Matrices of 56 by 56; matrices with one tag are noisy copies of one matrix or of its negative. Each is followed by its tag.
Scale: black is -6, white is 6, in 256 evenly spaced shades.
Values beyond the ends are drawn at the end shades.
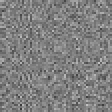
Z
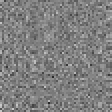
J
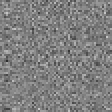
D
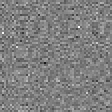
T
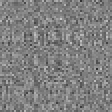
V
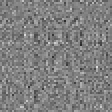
V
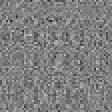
V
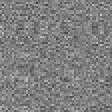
T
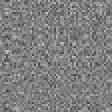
D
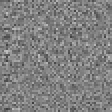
D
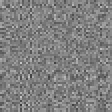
Z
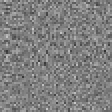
D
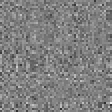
J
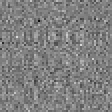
V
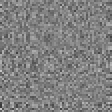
J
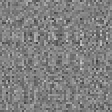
V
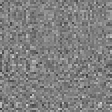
J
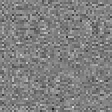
T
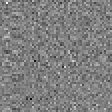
D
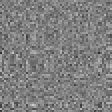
J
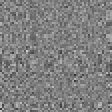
J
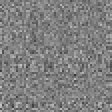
J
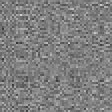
T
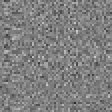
D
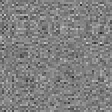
T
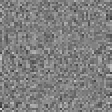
J
